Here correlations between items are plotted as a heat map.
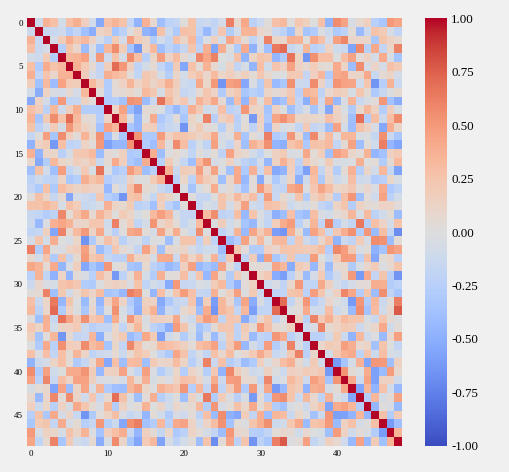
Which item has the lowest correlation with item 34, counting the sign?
28
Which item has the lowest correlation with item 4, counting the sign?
36
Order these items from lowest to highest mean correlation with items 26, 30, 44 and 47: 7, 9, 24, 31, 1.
9, 1, 31, 24, 7
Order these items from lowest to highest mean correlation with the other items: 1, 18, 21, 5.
1, 18, 21, 5
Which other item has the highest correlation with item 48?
33
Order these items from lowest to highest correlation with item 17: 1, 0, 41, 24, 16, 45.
0, 16, 45, 41, 1, 24
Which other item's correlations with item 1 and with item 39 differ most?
23
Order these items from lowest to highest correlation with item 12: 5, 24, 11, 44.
24, 44, 11, 5
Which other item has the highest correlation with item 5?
11
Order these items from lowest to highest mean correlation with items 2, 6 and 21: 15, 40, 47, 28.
15, 47, 28, 40
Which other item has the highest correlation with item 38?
35
